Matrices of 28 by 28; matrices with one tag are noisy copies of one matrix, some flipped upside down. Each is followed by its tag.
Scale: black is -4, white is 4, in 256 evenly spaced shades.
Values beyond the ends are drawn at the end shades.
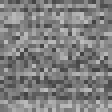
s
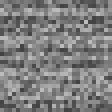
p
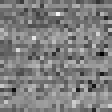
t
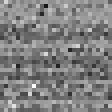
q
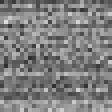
s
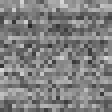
s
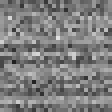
p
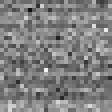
s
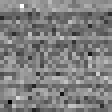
s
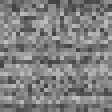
p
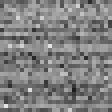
t
